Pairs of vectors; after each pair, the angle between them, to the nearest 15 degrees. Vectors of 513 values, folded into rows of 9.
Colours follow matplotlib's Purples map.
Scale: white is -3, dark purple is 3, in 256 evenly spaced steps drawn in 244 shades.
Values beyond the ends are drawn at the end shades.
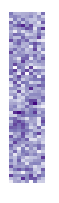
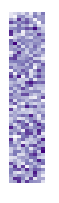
90 degrees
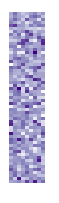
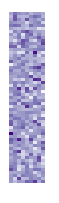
30 degrees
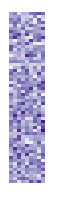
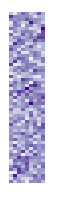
90 degrees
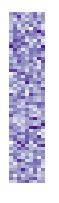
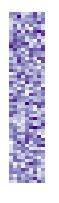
30 degrees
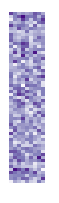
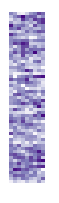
45 degrees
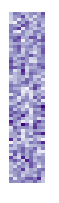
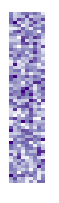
135 degrees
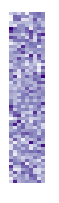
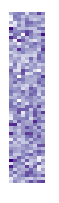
60 degrees
